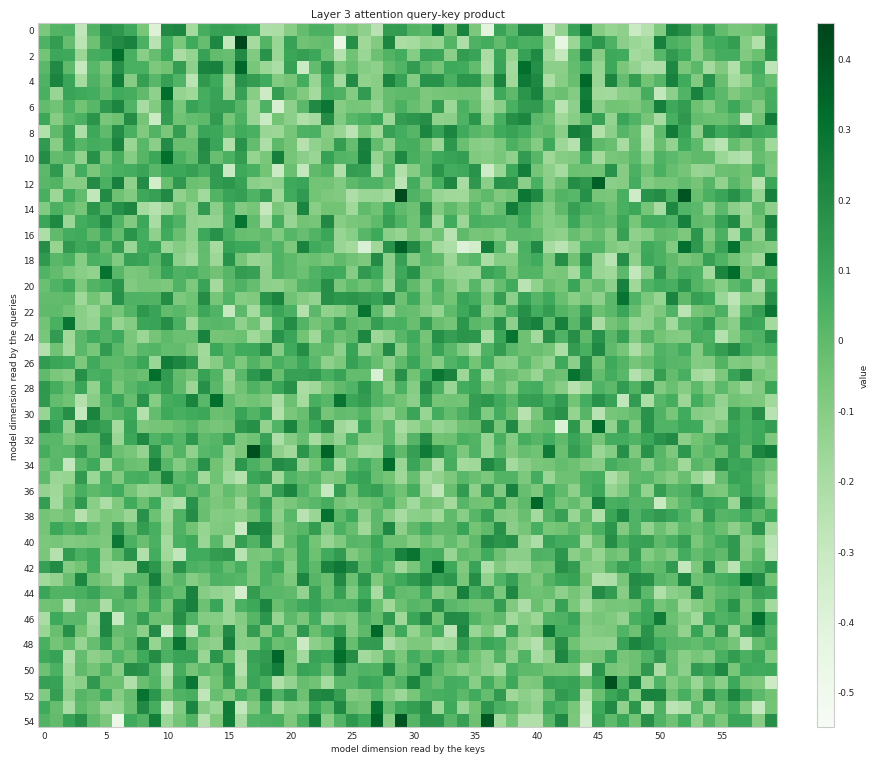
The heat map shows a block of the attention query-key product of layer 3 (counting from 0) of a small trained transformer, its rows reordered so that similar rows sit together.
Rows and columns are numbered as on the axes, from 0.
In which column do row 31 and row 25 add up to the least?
42
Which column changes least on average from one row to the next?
20
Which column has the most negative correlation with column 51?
3
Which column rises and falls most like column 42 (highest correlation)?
24
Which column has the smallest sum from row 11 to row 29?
48
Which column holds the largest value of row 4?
44
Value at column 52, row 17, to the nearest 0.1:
0.3
